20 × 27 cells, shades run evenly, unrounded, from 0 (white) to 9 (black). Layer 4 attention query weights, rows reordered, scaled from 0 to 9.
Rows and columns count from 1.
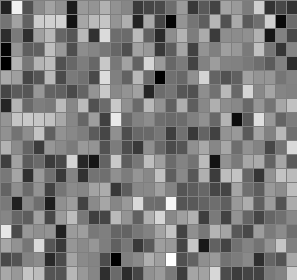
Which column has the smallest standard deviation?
12
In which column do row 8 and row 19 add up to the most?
1
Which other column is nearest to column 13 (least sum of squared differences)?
23
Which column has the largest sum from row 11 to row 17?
5
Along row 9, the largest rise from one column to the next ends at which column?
22
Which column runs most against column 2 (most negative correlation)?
16
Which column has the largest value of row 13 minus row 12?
24
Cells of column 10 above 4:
12
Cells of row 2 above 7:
4
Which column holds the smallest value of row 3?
10
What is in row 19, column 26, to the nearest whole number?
6
